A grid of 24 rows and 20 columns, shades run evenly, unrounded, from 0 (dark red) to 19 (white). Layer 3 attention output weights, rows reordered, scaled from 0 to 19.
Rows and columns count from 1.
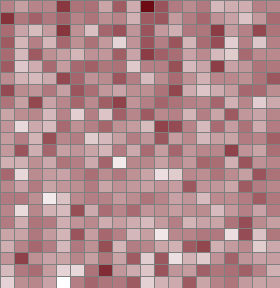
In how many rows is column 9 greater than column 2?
10
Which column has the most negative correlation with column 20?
3
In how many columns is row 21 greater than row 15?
8
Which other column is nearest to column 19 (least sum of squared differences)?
20
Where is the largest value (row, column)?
24, 5
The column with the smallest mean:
18
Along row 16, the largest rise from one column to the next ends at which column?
15
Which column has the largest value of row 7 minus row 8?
1
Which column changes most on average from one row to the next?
9
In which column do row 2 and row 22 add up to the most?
13
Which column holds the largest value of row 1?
16
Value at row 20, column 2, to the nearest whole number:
12
